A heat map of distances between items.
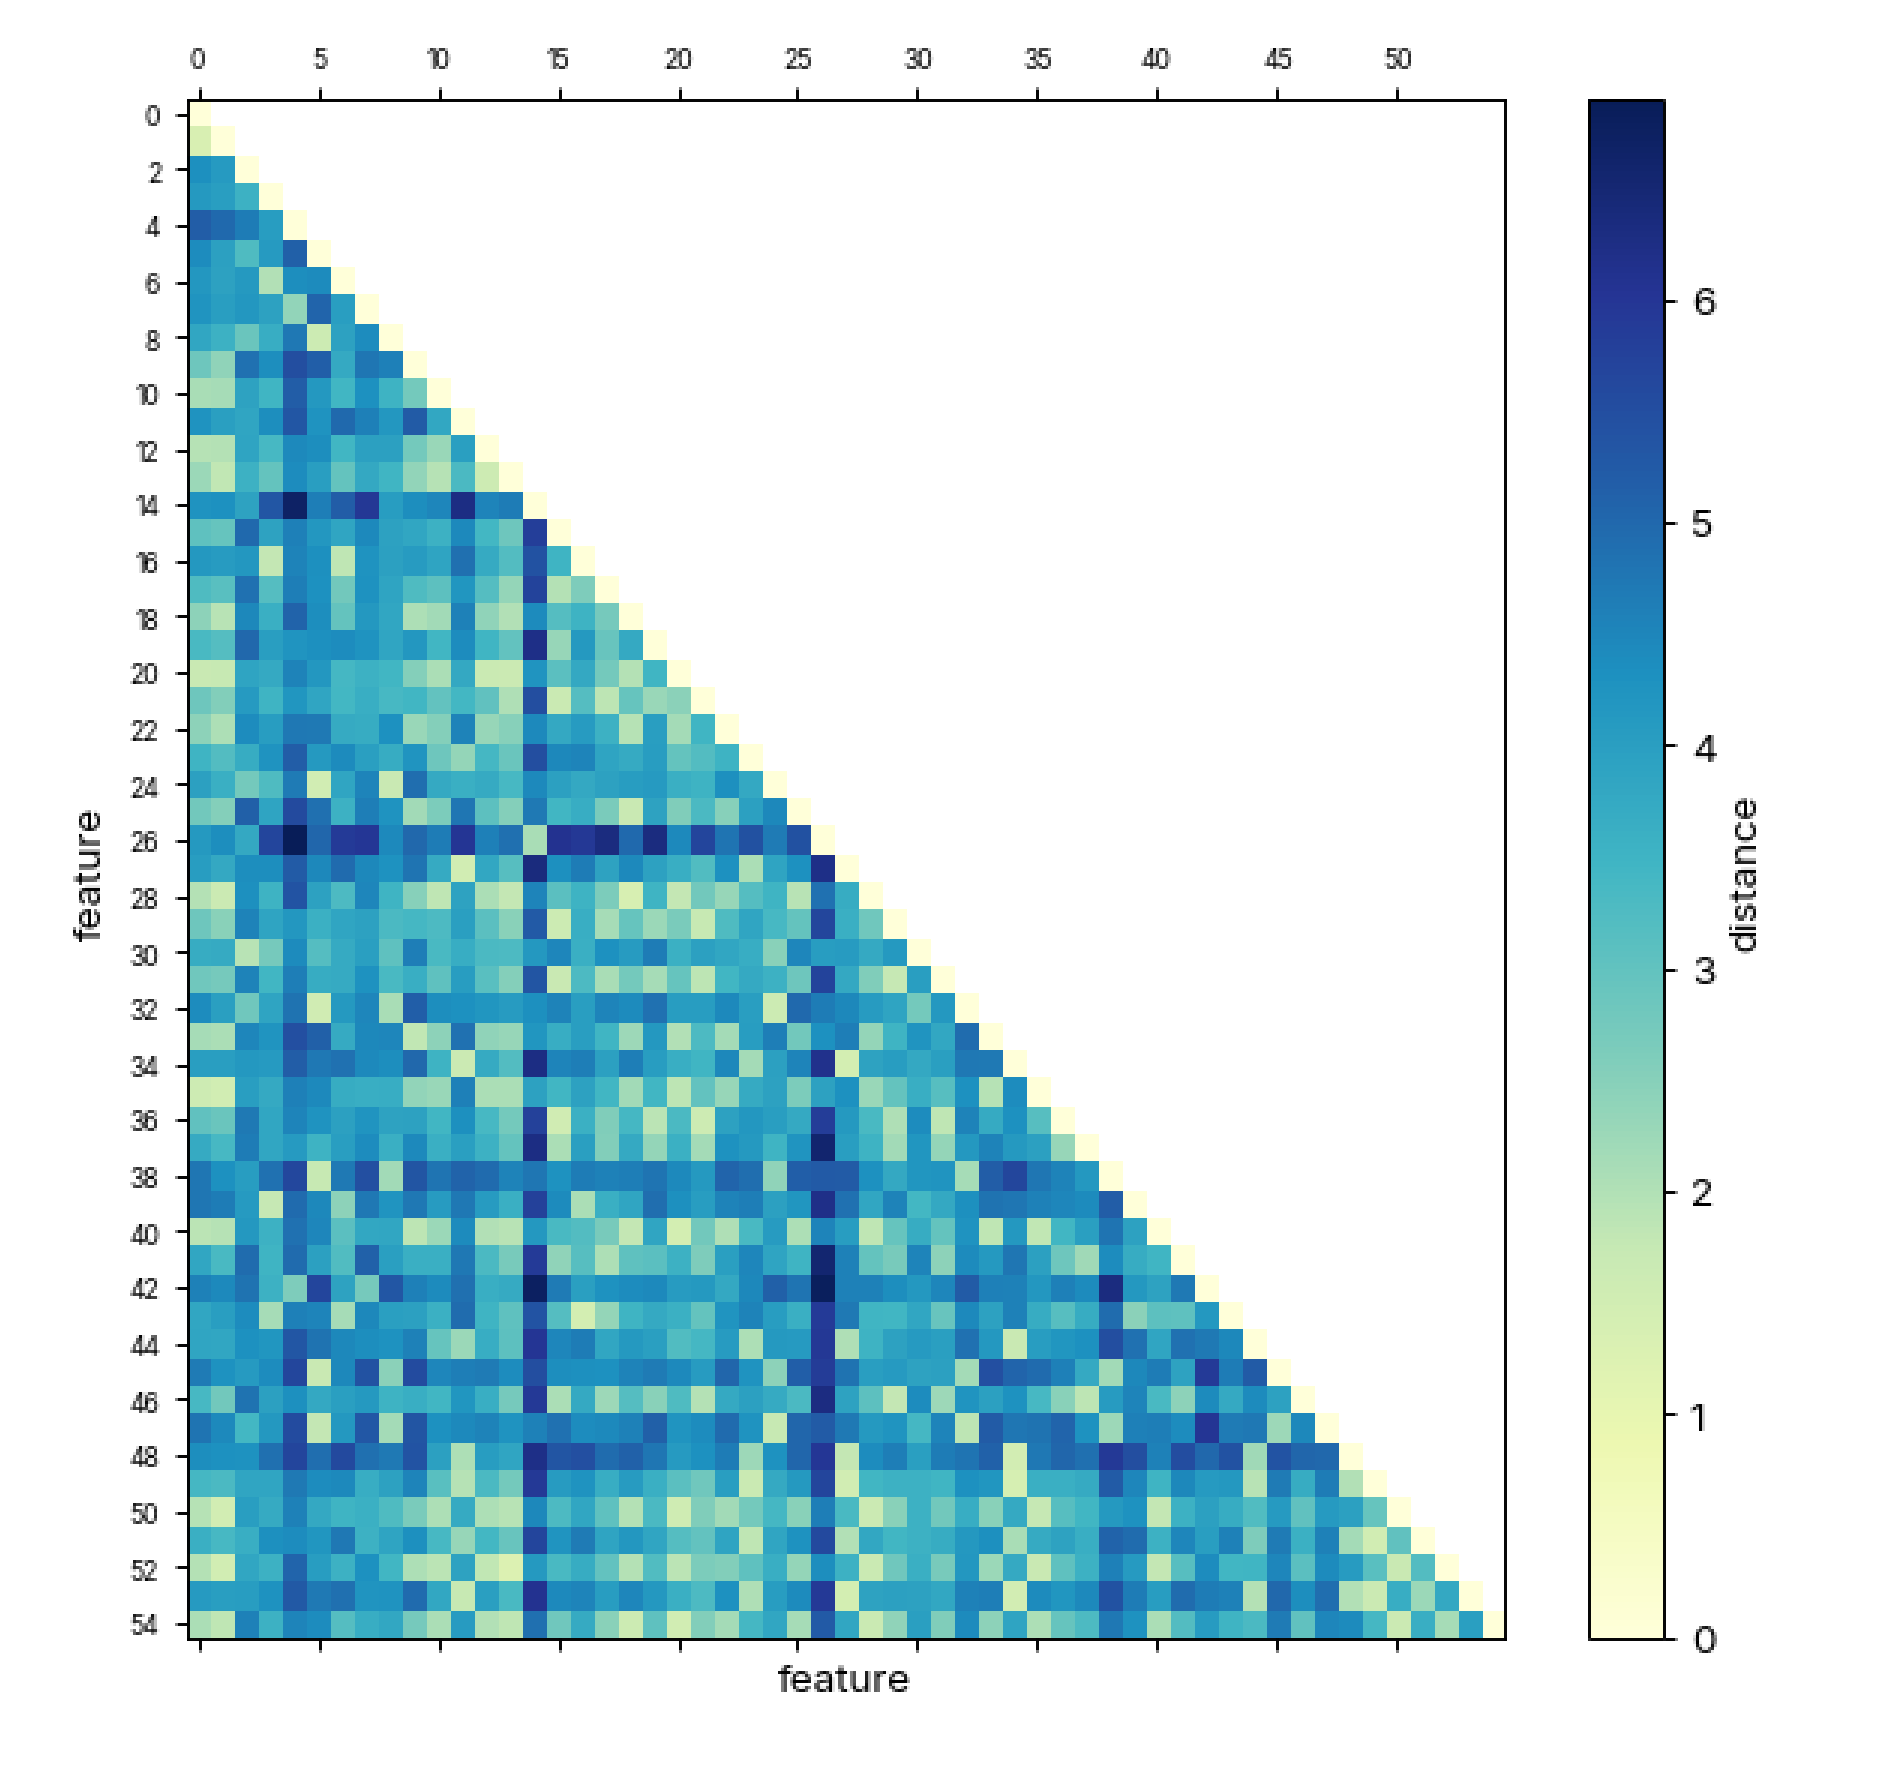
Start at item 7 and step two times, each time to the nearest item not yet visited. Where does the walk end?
42
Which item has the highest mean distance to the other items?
26
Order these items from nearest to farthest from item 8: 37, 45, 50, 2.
45, 2, 50, 37
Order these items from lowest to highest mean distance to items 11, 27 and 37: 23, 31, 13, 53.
53, 23, 13, 31
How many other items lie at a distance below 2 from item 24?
4
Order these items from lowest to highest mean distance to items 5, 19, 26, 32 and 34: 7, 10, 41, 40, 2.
2, 10, 40, 41, 7
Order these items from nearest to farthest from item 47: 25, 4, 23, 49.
23, 49, 25, 4
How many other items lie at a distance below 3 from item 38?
6
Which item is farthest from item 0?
4
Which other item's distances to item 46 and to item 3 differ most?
39
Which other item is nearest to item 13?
52
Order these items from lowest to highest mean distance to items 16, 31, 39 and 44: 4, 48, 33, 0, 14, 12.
12, 0, 33, 48, 4, 14
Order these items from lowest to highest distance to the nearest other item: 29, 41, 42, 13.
13, 29, 41, 42
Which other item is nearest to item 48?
34
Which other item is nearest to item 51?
49
